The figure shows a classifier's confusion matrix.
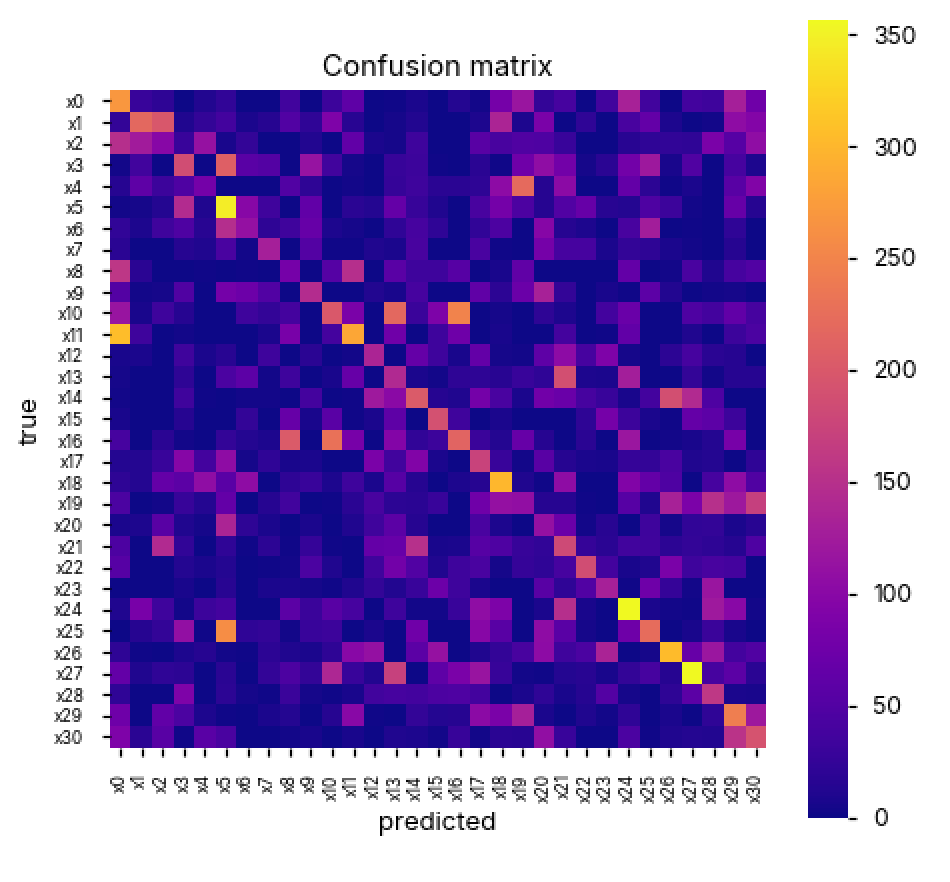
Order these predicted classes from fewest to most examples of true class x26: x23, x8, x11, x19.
x8, x19, x11, x23
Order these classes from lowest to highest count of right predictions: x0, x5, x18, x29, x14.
x14, x29, x0, x18, x5
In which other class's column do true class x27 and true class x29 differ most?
x13
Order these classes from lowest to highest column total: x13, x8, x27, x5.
x8, x27, x13, x5
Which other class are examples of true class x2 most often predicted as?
x0
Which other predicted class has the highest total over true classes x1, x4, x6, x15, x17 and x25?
x5
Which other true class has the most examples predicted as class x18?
x1
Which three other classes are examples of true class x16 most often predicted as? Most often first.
x10, x8, x24
